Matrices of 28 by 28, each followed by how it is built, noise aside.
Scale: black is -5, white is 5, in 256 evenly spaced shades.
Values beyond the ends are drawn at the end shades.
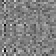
low rank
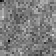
smooth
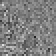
lower triangular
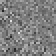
lower triangular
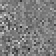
lower triangular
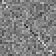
diagonal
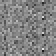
repeating rows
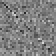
diagonal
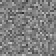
repeating rows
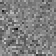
lower triangular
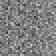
repeating rows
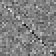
diagonal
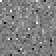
sparse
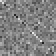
diagonal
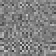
low rank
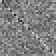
diagonal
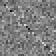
diagonal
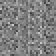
repeating rows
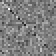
diagonal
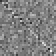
diagonal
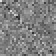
diagonal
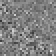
lower triangular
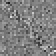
banded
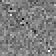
banded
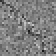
banded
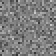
repeating rows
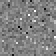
sparse
